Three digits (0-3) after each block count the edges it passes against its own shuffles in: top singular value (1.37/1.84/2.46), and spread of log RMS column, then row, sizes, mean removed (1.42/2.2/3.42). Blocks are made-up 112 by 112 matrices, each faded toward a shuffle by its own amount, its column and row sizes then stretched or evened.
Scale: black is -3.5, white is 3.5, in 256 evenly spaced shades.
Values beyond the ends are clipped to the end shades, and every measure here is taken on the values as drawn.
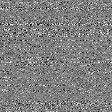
0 0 3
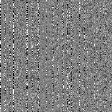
2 3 0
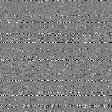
3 0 3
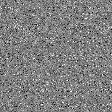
0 0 2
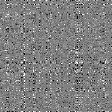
3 2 2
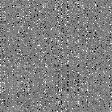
2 2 0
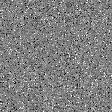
1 0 0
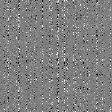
1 3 1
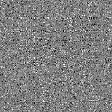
2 1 1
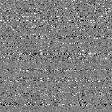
2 0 3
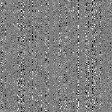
2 3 1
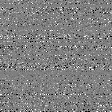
1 0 3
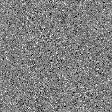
1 1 0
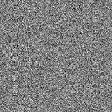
2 1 0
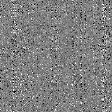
2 2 1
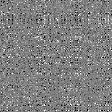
3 2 2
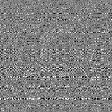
3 0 3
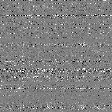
2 1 3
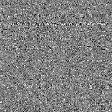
2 0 2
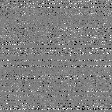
0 1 3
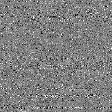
2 0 2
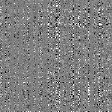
2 3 2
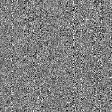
2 2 1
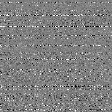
2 1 3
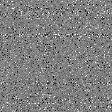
1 1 2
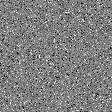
0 0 0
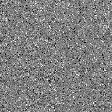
1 1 0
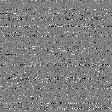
0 0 3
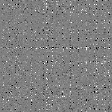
1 2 2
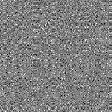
3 0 1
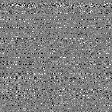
2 1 3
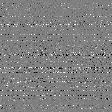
1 0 3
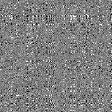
3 2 2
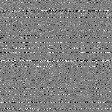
2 1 3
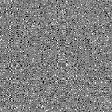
3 1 1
